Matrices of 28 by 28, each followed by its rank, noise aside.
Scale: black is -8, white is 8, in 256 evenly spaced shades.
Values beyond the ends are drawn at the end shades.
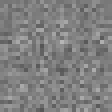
six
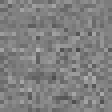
six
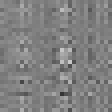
two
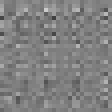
three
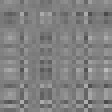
one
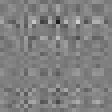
two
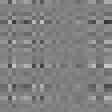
one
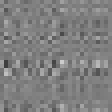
two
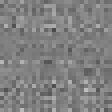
four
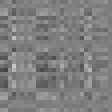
two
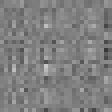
three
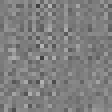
four
